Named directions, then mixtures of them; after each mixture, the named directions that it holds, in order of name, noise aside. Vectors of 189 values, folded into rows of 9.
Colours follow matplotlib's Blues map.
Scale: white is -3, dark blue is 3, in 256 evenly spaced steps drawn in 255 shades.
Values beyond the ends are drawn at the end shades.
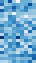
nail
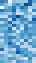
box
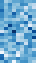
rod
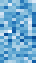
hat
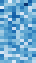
box, rod.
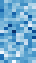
rod.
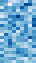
box, hat.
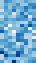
rod.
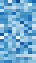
hat, nail.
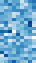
hat, rod.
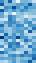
nail.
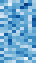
box, hat.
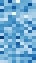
nail.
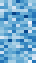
hat, nail.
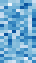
box, hat.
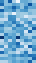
nail.
